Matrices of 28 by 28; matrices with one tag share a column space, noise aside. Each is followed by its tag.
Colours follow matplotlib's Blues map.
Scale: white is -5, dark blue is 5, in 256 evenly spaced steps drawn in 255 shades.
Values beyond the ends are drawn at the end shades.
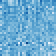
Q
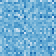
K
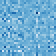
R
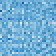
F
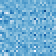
R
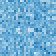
K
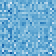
F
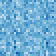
K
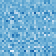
R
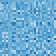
F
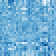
Q
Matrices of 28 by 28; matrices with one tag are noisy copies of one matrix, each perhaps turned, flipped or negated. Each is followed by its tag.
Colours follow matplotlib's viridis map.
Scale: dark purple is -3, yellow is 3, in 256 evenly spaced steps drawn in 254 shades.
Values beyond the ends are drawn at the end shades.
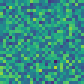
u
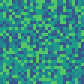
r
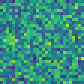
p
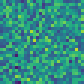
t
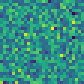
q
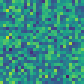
r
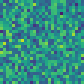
t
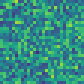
r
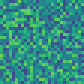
u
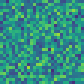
q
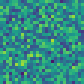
q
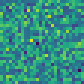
r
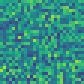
r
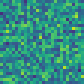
r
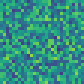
t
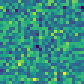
r
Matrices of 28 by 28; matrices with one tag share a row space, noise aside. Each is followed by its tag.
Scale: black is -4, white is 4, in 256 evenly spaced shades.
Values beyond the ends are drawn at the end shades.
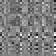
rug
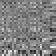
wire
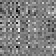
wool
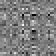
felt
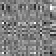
wire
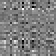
felt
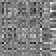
wire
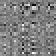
felt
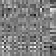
wire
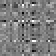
felt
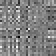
wool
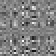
felt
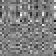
rug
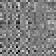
wool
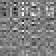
felt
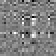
felt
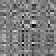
felt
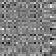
wire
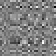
rug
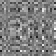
rug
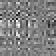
wool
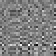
rug
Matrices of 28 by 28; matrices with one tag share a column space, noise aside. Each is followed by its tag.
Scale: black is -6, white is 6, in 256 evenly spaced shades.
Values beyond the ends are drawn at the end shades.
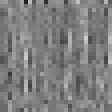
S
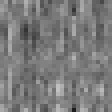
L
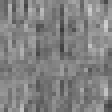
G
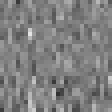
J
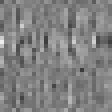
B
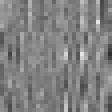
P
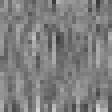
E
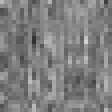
S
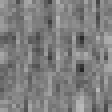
P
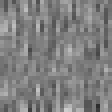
G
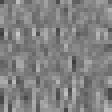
J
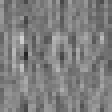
P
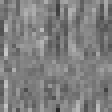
G
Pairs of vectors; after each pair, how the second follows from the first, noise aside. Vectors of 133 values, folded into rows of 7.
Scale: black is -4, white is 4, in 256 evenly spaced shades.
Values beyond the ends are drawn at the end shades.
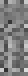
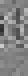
reversed, negated, partly zeroed.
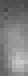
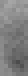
negated, shrunk.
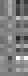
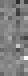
partly zeroed.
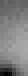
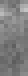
wrapped around, negated, shrunk.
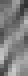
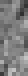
partly zeroed.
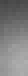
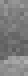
wrapped around, negated, shrunk.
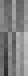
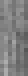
negated, shrunk.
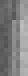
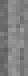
wrapped around, negated, shrunk.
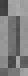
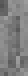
shrunk.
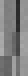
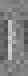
reversed, negated, partly zeroed.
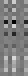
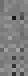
reversed, negated, partly zeroed.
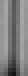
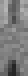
partly zeroed.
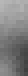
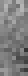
partly zeroed.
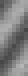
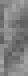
wrapped around, negated, shrunk.
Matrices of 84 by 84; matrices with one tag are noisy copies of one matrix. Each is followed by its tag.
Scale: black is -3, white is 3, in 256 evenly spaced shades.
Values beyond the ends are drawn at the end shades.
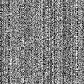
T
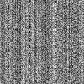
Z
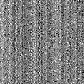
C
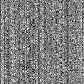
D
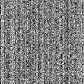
D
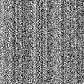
C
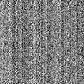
C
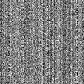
T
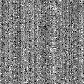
Z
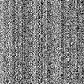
C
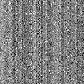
C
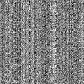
Z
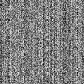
T
